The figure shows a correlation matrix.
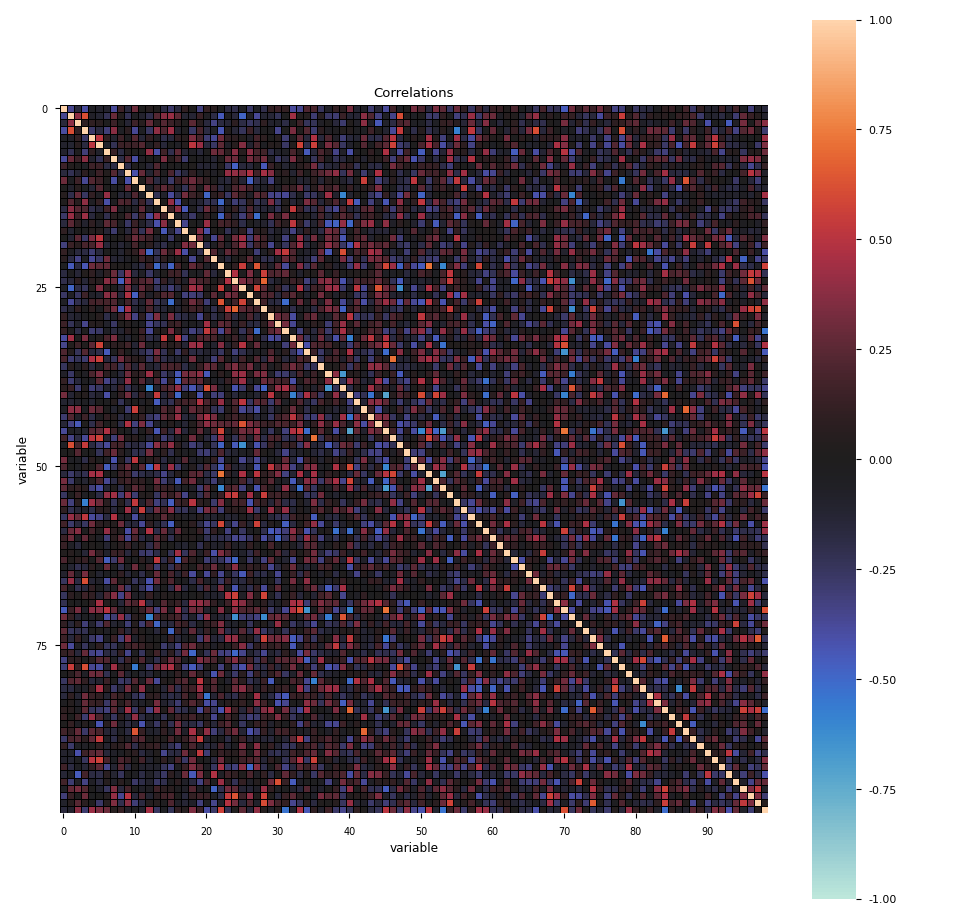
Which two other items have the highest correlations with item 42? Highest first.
87, 10
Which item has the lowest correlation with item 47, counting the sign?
25
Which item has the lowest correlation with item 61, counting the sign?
80
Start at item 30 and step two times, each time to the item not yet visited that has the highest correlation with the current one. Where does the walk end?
72
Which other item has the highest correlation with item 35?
46
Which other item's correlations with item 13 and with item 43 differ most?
40
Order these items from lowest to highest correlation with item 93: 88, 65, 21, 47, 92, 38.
92, 47, 88, 38, 65, 21
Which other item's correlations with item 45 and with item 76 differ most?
70
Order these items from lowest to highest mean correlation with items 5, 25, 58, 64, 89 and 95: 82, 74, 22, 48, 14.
14, 74, 48, 82, 22
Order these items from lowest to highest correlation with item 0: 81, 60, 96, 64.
96, 81, 64, 60
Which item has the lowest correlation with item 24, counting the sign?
71
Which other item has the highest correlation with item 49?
10
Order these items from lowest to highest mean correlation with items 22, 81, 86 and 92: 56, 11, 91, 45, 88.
56, 11, 88, 91, 45
